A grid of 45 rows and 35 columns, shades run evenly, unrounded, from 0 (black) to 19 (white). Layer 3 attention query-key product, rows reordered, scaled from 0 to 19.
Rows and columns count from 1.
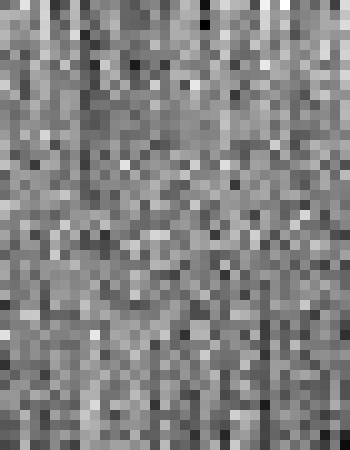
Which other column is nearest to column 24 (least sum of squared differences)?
3
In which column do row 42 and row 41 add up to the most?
10
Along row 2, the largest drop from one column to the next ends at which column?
6
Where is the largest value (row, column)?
1, 29
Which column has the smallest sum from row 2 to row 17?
9
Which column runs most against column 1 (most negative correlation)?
25
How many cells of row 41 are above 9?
17
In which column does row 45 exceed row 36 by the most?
24
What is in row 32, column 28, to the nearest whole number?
8
